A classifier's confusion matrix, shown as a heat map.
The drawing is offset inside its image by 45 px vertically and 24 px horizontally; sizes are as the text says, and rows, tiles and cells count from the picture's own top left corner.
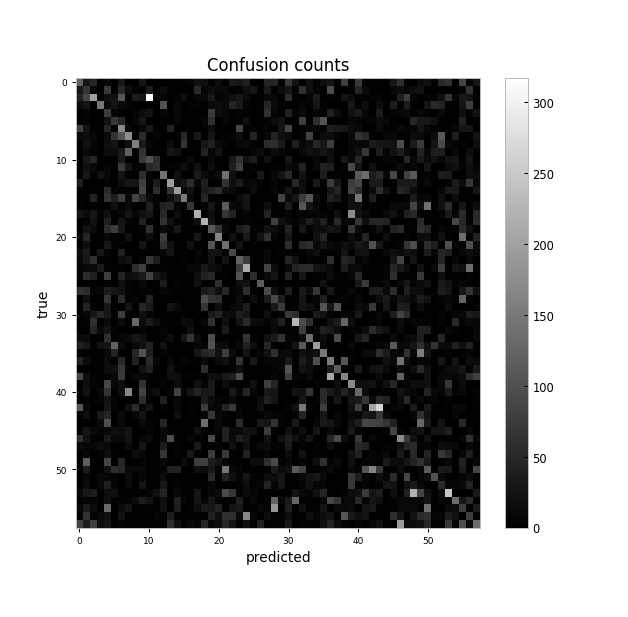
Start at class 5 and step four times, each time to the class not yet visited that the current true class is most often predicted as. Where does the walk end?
36
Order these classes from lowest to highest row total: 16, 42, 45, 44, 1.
45, 1, 16, 44, 42
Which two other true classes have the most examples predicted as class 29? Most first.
15, 33
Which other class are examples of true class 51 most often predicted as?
47
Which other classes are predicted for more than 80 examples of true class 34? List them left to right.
5, 19, 32, 45
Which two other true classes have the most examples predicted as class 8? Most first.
31, 15
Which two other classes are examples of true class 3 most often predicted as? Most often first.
12, 56
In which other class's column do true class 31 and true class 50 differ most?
42
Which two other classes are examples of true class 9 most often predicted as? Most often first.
7, 41
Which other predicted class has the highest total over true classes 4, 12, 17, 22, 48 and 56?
21
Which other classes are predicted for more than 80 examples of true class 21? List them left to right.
19, 42, 48, 53, 56
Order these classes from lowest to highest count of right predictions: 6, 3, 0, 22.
22, 0, 3, 6
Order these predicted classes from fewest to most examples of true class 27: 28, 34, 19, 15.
15, 28, 19, 34
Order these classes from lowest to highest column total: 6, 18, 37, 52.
37, 52, 18, 6
